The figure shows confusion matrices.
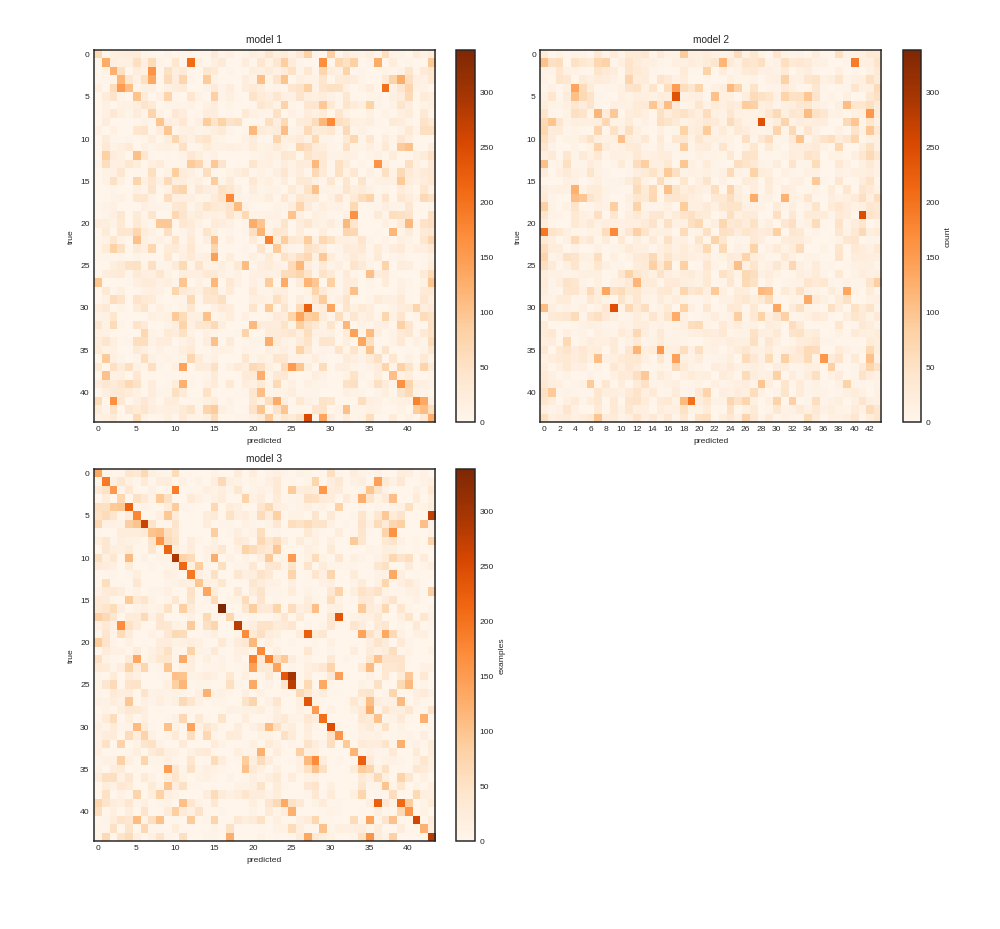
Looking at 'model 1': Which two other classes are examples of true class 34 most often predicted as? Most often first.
22, 15
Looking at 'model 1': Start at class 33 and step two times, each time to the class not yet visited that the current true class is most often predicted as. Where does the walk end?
26
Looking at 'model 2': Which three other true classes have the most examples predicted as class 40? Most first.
1, 8, 10
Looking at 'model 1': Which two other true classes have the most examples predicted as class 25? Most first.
37, 19
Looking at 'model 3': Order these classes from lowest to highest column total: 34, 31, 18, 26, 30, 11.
26, 18, 31, 30, 11, 34
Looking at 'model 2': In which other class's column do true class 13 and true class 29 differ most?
34
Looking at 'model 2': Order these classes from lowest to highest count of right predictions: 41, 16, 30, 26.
41, 26, 16, 30
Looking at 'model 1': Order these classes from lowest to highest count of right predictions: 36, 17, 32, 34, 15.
36, 15, 32, 34, 17
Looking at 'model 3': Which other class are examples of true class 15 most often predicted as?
4
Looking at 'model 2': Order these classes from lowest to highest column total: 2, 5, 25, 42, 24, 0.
2, 5, 25, 24, 42, 0
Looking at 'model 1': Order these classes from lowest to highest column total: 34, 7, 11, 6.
34, 6, 7, 11
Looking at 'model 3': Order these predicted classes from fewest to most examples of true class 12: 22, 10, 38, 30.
10, 22, 30, 38
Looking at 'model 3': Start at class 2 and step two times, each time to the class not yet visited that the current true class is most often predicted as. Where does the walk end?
25
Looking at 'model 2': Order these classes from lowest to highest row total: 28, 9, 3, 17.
3, 9, 17, 28
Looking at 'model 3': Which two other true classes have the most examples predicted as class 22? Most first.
30, 10
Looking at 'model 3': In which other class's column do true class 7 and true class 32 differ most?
38
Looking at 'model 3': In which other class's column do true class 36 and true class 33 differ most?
21
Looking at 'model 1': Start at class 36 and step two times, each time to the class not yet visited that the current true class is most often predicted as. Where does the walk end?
12
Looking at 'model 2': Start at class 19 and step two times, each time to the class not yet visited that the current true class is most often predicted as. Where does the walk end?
18
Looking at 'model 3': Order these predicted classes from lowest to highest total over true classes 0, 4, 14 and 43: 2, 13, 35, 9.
13, 9, 2, 35
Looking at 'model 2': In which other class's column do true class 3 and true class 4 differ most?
17
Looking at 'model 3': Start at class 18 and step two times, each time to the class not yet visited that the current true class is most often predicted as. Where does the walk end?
34
